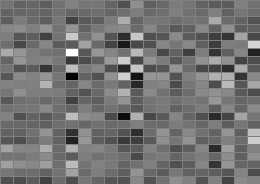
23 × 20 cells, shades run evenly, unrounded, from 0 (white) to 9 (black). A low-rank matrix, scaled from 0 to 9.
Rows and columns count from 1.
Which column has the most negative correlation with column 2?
14
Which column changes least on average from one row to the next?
5
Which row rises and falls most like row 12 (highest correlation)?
8
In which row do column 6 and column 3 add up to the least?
7
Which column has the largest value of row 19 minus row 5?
11
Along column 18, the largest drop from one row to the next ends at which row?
10
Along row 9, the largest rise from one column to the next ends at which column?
12
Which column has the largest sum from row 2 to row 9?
20
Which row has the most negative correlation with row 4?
23
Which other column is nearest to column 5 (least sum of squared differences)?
3
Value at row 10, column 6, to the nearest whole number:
9
